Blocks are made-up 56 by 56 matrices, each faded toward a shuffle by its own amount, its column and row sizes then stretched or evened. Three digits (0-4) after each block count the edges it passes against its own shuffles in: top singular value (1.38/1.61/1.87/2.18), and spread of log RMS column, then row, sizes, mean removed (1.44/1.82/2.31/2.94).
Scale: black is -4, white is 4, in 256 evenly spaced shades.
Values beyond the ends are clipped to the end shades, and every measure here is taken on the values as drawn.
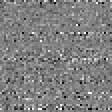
1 0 4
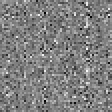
2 2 1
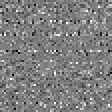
2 0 3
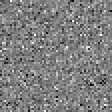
1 1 1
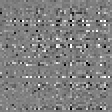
4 2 4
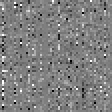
2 4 0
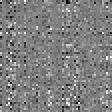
2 4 2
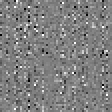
1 4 1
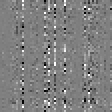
2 4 1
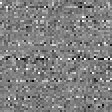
2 0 4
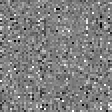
2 2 0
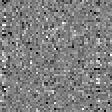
3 2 0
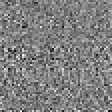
3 1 3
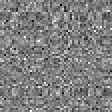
4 0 1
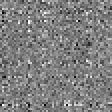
3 2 3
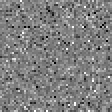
1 0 1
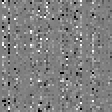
1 4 1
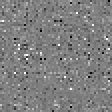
0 2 2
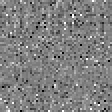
2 0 1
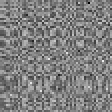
4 0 2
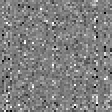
0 3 0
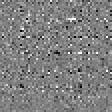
4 2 3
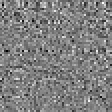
3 1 2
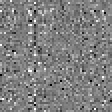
3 2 1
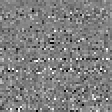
1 1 3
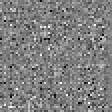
0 3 3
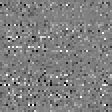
1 1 3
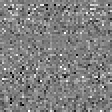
0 1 3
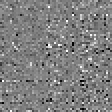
2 3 2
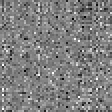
3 2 0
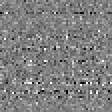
1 0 3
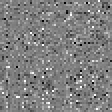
2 2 1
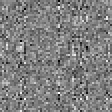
3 3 0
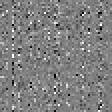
1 4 1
